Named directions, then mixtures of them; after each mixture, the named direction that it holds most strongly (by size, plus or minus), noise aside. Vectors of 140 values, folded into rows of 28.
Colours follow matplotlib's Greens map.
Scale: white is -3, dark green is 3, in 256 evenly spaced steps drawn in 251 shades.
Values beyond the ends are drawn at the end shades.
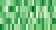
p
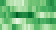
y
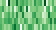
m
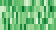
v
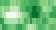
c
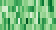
p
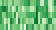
v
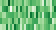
p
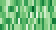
p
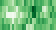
c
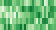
v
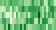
v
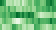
y
